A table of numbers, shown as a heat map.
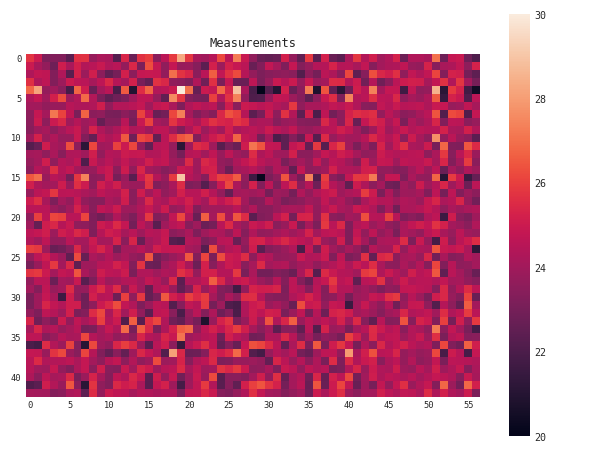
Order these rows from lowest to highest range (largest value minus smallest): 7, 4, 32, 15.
32, 7, 15, 4
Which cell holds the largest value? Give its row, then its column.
4, 19
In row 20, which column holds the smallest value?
52
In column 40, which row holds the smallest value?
31
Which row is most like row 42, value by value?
13
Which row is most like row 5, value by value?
37
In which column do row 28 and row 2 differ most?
19
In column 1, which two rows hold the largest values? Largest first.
4, 15
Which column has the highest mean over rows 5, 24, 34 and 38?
51
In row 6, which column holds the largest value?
33
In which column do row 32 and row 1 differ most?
15
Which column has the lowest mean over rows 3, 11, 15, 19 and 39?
29
